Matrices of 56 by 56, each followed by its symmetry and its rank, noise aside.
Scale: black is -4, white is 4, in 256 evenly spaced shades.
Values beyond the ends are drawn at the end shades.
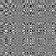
antisymmetric, rank two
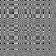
symmetric, rank one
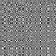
no symmetry, rank two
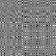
antisymmetric, rank two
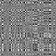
antisymmetric, rank two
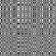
no symmetry, rank one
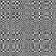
symmetric, rank one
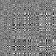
antisymmetric, rank two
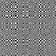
symmetric, rank one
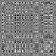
symmetric, rank three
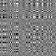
antisymmetric, rank two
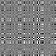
symmetric, rank one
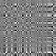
antisymmetric, rank two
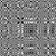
symmetric, rank three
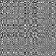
symmetric, rank three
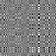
no symmetry, rank one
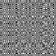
antisymmetric, rank two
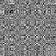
symmetric, rank three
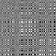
symmetric, rank one
